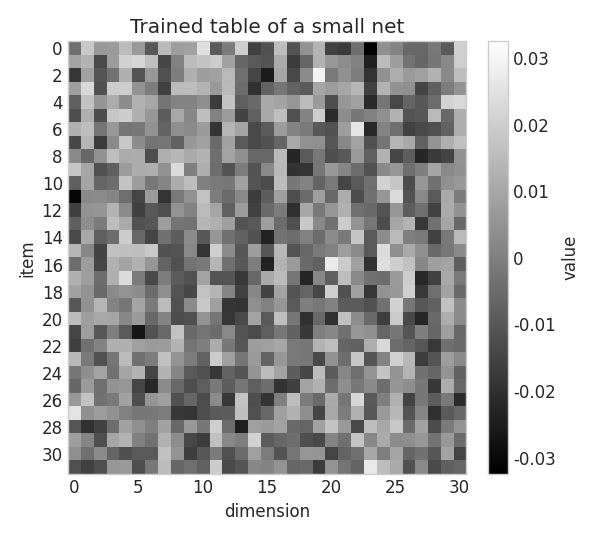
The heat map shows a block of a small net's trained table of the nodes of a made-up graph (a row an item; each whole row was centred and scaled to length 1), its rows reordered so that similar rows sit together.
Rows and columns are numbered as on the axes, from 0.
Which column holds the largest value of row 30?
7
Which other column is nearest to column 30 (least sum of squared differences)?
9
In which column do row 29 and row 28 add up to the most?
11
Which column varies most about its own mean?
0
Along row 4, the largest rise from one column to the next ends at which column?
12
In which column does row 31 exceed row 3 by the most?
23
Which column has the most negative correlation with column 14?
1
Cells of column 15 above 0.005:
7
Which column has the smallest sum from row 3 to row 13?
14
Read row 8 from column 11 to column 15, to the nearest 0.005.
-0.005 0.01 0.005 -0.005 -0.005
